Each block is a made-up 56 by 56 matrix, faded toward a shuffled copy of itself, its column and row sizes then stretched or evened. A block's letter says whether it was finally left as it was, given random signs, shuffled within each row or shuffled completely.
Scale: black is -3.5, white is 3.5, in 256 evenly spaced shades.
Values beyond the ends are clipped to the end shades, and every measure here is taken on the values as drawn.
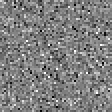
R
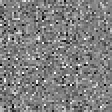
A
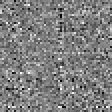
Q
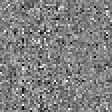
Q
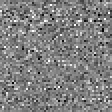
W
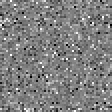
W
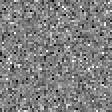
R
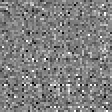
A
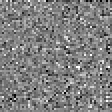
Q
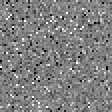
R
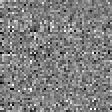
A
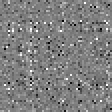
A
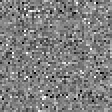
W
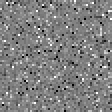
R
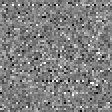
W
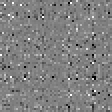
A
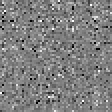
Q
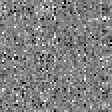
A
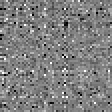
A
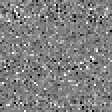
W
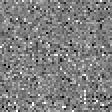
W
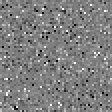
R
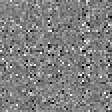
A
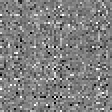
A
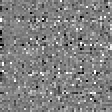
Q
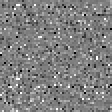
W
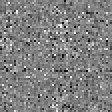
Q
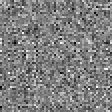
A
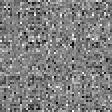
A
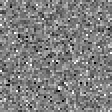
R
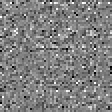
A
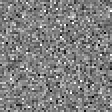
R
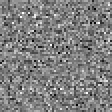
W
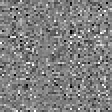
A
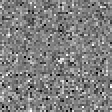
Q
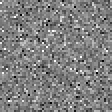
R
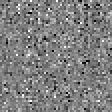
A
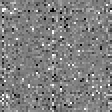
Q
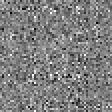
A
